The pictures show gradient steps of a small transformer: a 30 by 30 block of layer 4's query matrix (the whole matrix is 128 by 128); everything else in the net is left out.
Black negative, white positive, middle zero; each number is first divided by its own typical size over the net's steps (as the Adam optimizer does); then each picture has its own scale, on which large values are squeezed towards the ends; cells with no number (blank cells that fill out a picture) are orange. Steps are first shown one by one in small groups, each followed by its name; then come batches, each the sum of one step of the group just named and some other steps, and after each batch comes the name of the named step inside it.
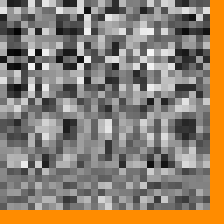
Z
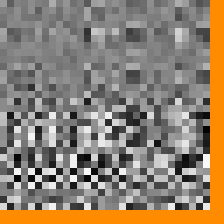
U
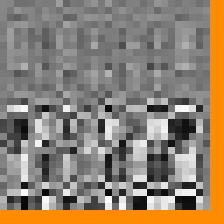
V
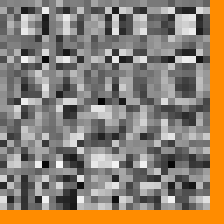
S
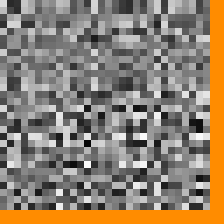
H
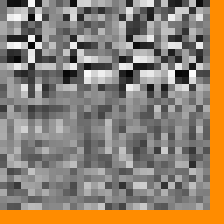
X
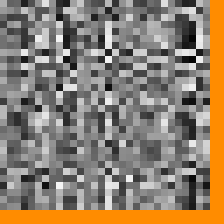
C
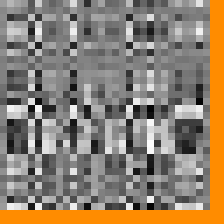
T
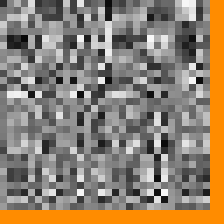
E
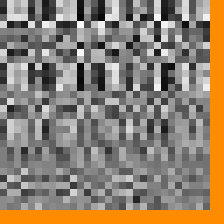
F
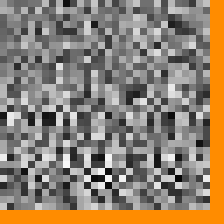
Z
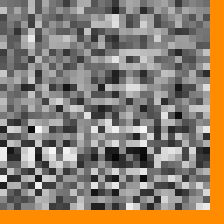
Z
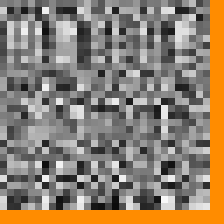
S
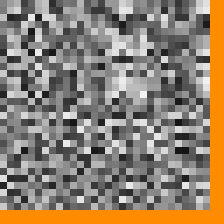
T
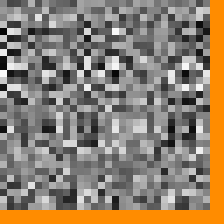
X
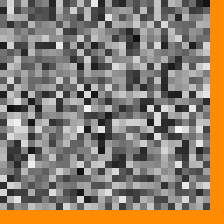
F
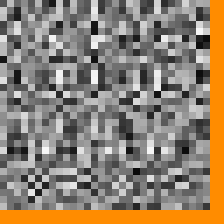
T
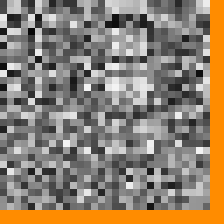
T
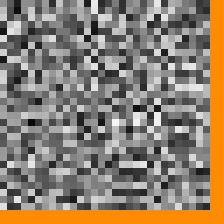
H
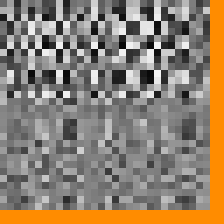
Z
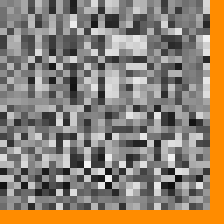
H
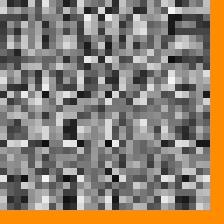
Z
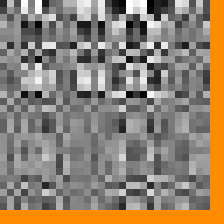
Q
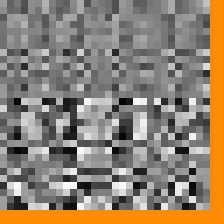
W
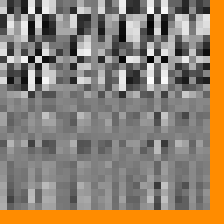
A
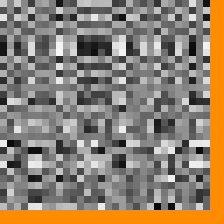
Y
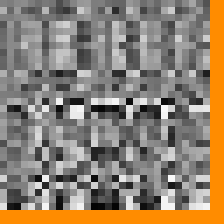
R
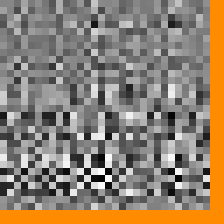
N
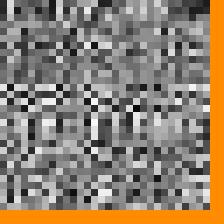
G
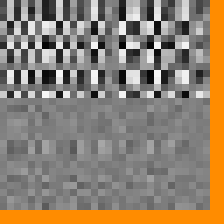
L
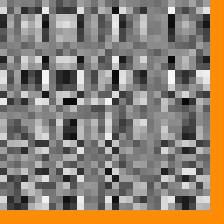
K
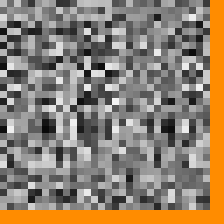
Y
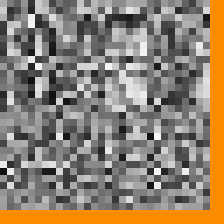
K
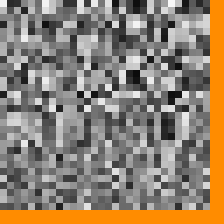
A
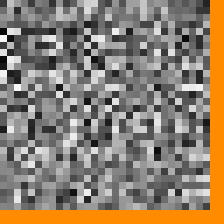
G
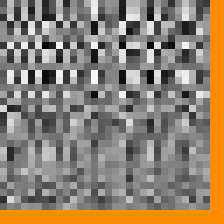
L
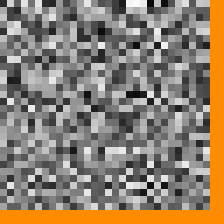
Q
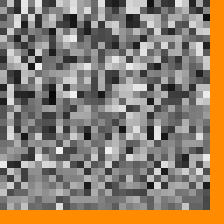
Q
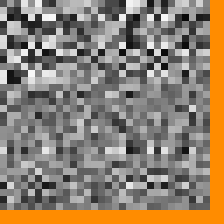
Q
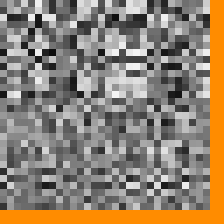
Q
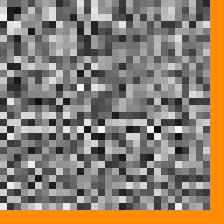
Y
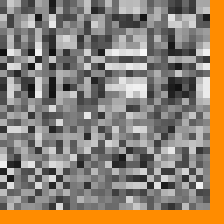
Y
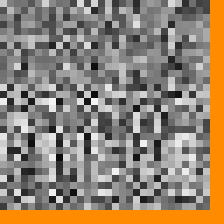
G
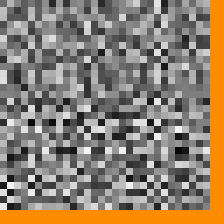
W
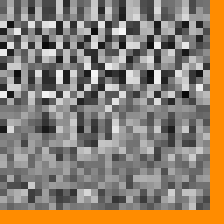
L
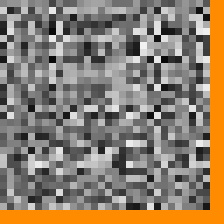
Y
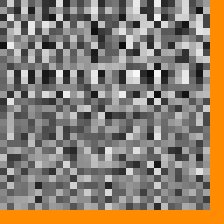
L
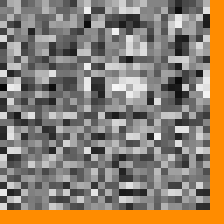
A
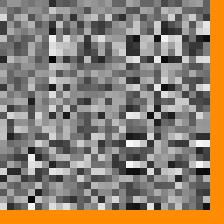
Y
